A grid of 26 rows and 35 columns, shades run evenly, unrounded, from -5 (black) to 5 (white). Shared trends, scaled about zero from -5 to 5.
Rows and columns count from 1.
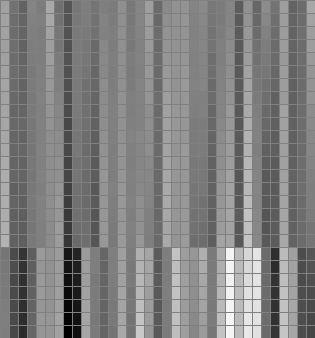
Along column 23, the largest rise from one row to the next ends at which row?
20
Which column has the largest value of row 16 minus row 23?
9
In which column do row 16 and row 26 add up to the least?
8
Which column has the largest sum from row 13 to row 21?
28
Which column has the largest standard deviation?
29
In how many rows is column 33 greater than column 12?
7
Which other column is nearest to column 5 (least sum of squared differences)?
22
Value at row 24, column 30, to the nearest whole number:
-1
